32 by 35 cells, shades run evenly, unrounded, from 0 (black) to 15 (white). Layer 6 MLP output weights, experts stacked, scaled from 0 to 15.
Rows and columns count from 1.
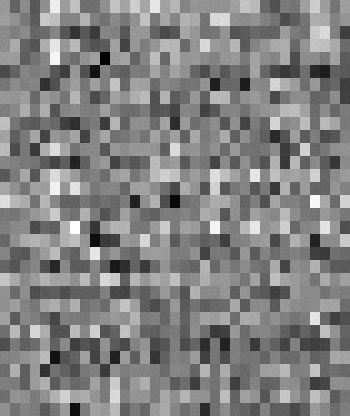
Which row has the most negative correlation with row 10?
11
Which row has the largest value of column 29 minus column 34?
31
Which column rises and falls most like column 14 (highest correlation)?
12
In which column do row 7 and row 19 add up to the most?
15
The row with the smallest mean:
27
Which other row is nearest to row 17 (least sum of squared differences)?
24
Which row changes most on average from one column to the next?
18
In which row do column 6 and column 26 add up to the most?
14
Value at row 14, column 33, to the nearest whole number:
6
